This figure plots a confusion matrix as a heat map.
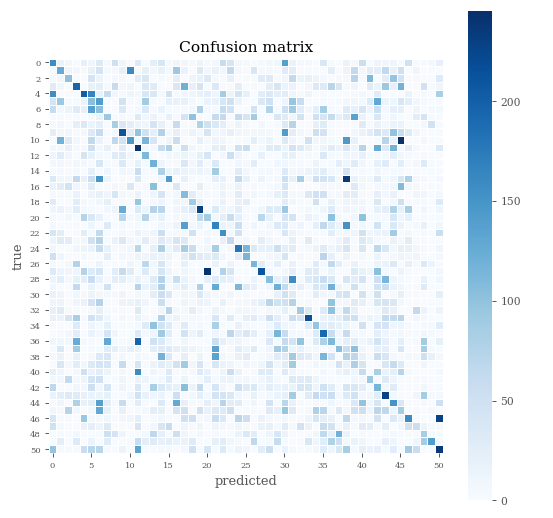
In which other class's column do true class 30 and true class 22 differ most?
44
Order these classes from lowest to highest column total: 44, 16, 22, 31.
16, 22, 44, 31
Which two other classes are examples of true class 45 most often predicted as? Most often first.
6, 30
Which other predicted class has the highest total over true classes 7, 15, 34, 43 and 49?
38
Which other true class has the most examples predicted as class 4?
46
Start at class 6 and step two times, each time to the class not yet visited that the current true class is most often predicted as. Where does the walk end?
42
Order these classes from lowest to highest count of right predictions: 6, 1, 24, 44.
6, 1, 44, 24
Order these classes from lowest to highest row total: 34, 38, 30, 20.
30, 34, 20, 38
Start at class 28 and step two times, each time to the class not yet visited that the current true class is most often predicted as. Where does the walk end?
36
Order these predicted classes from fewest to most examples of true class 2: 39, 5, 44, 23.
23, 5, 39, 44
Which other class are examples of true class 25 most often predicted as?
35
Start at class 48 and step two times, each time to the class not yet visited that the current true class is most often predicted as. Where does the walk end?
21
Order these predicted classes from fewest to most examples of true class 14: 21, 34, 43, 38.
43, 34, 38, 21
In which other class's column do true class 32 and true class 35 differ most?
29
